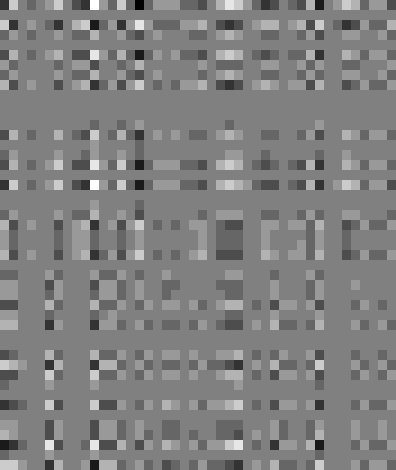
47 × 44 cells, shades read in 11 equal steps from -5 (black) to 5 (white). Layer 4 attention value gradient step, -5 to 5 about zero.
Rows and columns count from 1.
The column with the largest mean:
11
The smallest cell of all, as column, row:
16, 1
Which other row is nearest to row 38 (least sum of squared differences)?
31
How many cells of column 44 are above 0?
8
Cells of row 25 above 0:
8
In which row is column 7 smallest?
3
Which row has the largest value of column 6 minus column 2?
45
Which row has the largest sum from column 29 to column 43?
47
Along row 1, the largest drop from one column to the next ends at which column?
36
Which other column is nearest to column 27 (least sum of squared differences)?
26
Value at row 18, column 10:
0
